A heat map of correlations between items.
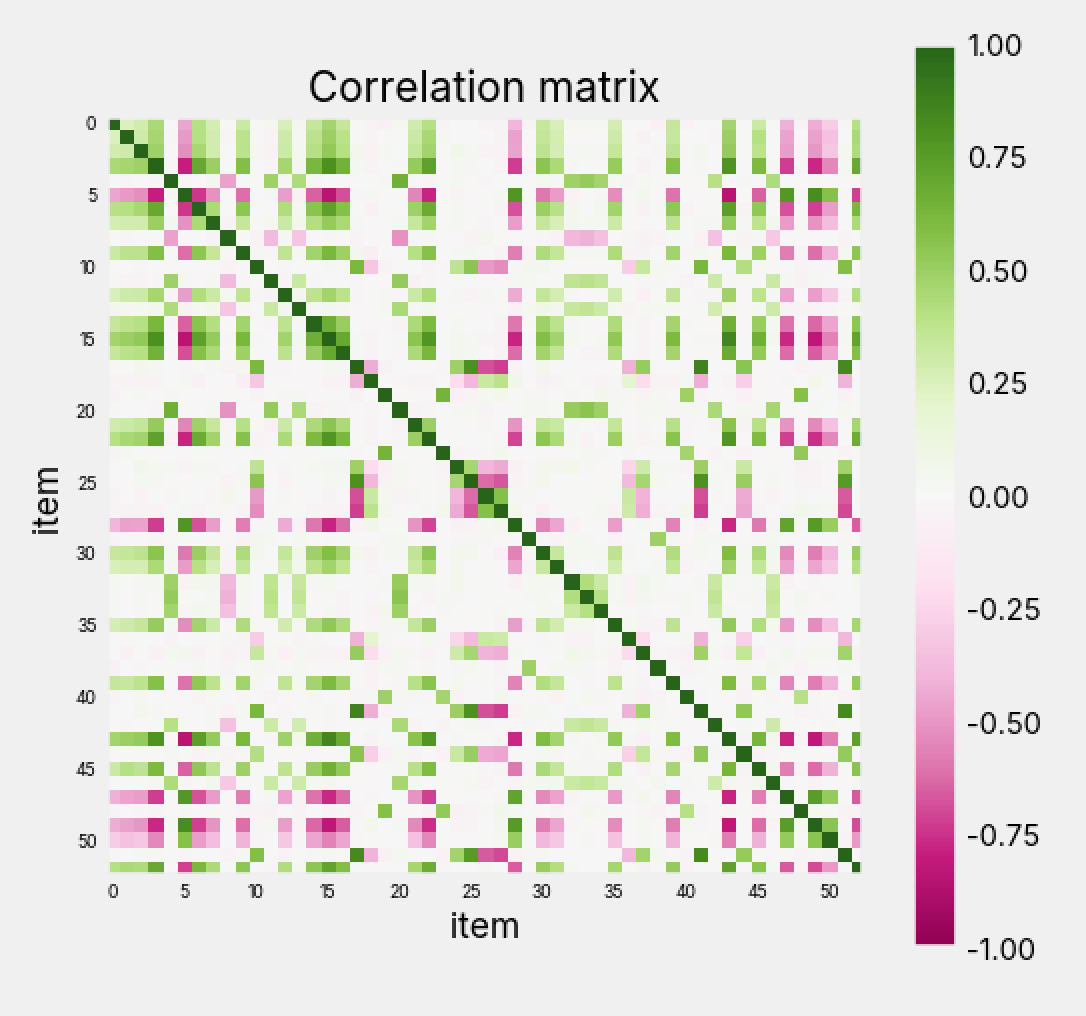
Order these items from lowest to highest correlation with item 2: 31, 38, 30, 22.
38, 31, 30, 22
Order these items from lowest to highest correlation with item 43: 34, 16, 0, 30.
34, 0, 30, 16
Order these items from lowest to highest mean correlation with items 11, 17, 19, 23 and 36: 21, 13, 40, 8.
8, 21, 13, 40
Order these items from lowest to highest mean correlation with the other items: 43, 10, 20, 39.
10, 20, 39, 43
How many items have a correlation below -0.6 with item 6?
4
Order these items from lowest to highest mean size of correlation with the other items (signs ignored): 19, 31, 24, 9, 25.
19, 24, 25, 31, 9
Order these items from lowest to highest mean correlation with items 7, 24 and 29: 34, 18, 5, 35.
5, 18, 34, 35
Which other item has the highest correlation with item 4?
20
